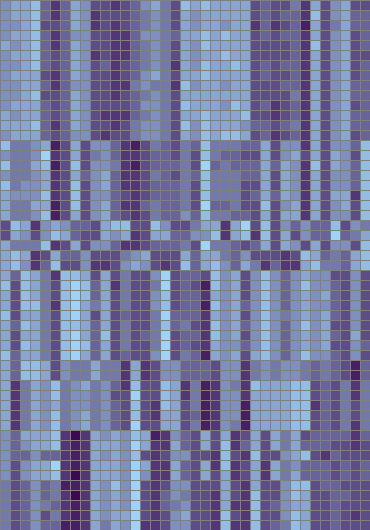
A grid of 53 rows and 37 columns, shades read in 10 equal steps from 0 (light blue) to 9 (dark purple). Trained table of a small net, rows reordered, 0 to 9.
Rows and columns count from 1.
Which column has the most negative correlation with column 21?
31
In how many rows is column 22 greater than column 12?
19
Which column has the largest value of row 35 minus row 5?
21
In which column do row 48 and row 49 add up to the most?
8
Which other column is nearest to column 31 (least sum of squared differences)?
26
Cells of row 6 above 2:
25
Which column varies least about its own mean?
1
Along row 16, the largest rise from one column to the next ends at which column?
6
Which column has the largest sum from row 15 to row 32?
14
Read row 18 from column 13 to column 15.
7 7 6
